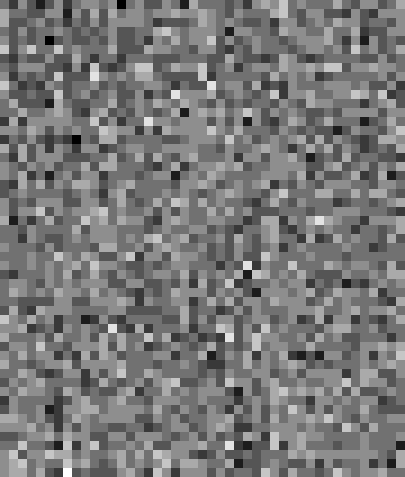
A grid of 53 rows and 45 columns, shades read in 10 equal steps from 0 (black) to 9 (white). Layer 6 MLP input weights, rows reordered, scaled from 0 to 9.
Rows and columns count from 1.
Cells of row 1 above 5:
5
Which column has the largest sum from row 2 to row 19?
23
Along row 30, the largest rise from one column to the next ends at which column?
28
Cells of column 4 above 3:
36
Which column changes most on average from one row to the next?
20
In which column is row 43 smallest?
10
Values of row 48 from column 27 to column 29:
2 2 4
